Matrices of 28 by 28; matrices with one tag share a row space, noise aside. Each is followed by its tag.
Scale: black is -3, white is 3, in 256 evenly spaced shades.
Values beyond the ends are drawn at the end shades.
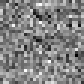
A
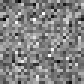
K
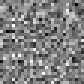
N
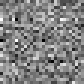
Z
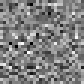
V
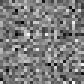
Z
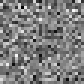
A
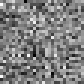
N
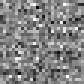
K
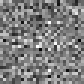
A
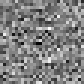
A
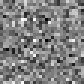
N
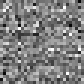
K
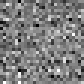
K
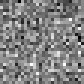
K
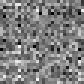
K
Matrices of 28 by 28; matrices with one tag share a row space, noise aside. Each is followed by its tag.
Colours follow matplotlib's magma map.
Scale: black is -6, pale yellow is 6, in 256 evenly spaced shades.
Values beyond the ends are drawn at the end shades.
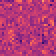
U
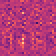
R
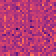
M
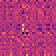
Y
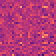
U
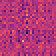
Y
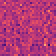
M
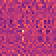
Y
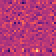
R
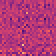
Y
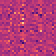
R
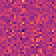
R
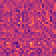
M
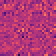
M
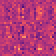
R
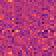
U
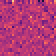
U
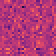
R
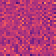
M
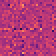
R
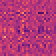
Y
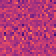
M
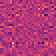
U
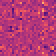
U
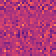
M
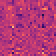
U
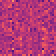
U
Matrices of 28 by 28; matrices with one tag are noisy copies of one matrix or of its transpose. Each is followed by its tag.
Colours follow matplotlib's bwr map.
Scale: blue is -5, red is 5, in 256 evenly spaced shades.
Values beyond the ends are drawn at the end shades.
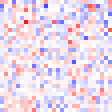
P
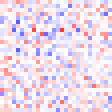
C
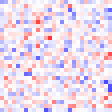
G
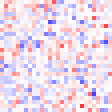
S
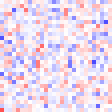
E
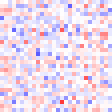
C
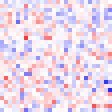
G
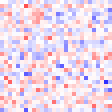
G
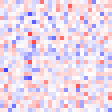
C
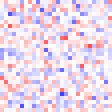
E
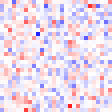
P
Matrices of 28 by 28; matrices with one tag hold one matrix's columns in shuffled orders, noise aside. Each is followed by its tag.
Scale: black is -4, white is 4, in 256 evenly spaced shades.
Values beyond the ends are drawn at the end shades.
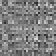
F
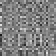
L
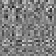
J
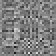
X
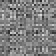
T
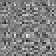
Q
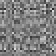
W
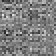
T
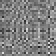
X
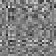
J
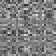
T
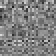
J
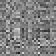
X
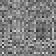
X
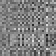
L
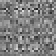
W
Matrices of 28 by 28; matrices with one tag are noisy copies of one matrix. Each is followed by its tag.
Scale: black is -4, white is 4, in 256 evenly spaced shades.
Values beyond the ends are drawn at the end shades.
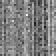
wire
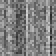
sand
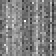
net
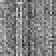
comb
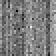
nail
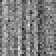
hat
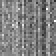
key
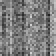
nail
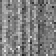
hat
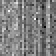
key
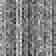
comb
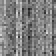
comb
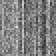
key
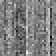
sand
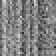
hat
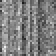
hat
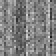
sand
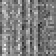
hat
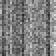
nail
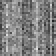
net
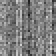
comb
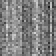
net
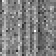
hat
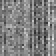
wire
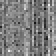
wire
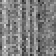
hat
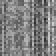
wire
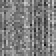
wire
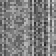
wire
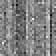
sand
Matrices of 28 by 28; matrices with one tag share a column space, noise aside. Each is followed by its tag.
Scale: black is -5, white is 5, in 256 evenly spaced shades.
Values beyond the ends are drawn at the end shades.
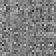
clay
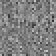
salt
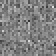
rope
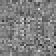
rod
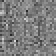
rod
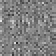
salt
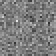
salt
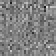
rope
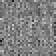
rod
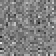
salt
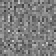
rope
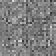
rod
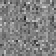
rope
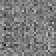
clay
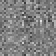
salt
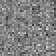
clay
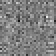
salt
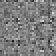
rod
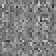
rope
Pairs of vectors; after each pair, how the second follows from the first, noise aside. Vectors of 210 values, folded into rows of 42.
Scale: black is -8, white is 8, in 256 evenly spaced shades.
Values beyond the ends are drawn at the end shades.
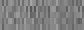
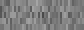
wrapped around.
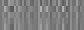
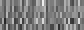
reversed, scaled up.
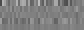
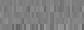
reversed, shrunk.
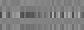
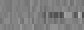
reversed, partly zeroed.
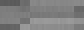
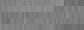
reversed, shrunk.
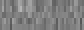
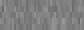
reversed, shrunk.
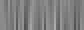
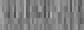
wrapped around.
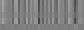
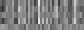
negated, scaled up.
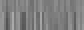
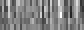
reversed, negated, scaled up.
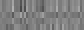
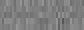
reversed, shrunk.
